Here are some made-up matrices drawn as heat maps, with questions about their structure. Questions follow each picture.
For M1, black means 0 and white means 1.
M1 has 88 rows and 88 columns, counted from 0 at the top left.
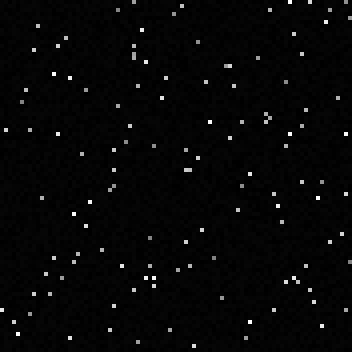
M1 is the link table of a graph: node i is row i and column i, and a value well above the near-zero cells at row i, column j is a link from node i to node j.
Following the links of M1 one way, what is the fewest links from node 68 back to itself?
5
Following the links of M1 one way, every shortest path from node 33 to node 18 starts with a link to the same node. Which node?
node 14
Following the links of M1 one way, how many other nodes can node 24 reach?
4
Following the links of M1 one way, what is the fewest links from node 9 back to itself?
6
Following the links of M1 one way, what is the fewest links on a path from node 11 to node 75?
4
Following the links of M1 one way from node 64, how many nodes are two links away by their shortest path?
3
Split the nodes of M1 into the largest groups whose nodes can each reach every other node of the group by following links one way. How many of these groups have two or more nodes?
9
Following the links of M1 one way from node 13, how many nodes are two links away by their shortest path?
4
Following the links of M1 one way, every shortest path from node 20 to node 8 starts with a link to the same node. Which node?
node 51
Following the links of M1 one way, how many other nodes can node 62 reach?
6
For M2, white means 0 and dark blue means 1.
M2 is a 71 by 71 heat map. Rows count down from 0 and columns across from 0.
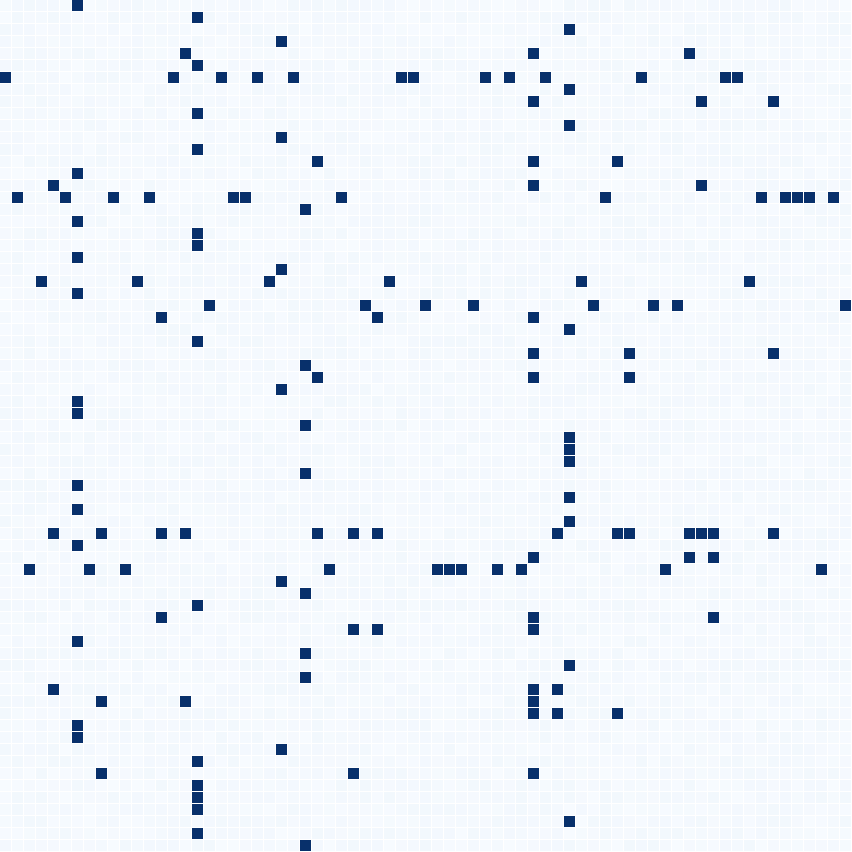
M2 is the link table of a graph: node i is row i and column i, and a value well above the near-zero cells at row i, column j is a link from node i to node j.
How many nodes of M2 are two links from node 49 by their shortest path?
7
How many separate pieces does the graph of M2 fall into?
6
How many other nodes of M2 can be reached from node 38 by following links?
11
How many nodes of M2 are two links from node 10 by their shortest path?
10
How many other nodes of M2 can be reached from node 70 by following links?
8
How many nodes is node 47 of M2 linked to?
11
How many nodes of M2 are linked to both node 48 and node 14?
0
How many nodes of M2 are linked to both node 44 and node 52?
2
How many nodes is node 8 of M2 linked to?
3
